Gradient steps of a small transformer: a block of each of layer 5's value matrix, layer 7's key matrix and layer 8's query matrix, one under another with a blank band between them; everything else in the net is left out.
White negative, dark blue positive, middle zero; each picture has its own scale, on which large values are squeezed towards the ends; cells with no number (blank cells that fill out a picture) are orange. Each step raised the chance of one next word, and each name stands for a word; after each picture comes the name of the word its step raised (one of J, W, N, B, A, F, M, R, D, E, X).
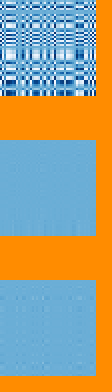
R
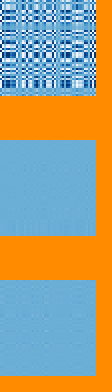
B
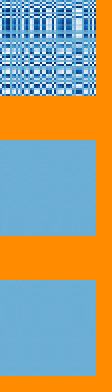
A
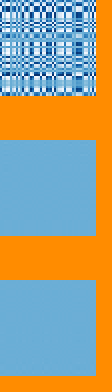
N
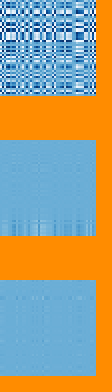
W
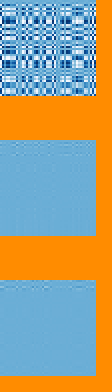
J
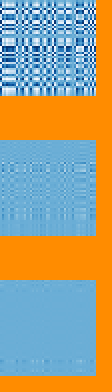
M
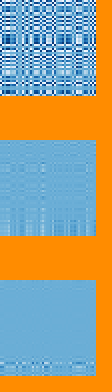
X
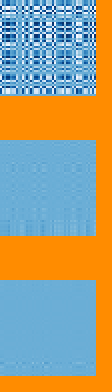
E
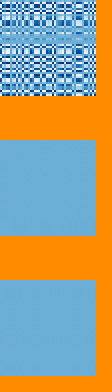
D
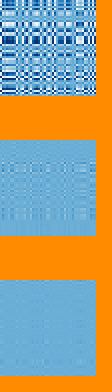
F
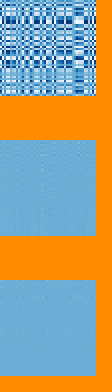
J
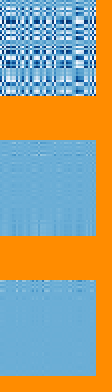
J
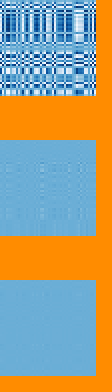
A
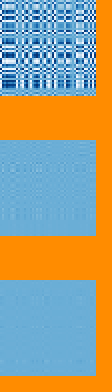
B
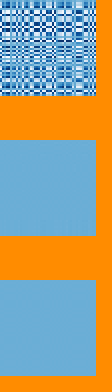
W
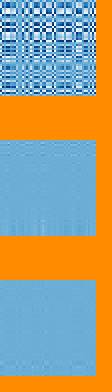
W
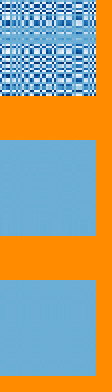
D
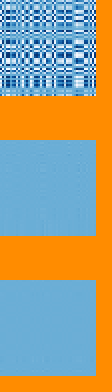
B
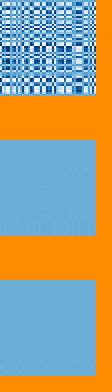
M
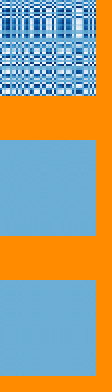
A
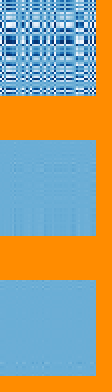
F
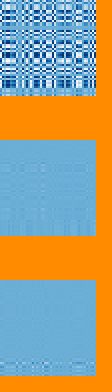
B
